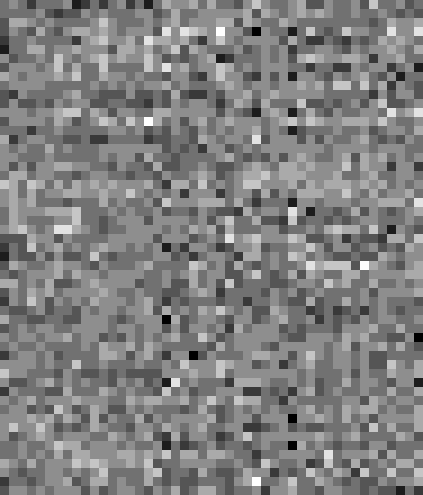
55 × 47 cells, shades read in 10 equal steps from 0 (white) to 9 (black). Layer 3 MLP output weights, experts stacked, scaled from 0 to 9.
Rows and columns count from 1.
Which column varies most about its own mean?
33
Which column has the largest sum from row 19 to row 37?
19
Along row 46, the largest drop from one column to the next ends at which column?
7
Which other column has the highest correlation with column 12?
17
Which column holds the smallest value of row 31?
29
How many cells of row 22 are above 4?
13
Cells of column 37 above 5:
5
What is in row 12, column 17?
7
